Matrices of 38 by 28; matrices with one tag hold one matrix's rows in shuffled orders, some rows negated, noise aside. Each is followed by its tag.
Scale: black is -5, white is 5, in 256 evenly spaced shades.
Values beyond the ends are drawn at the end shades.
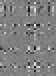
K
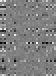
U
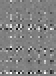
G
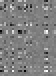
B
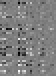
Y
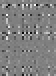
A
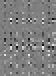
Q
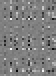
Q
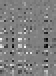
B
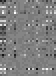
U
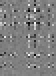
K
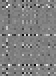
A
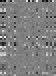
U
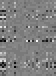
U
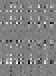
G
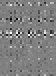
G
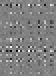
G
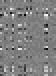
B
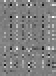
Q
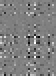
K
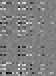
Y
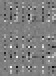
Q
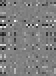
U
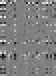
U
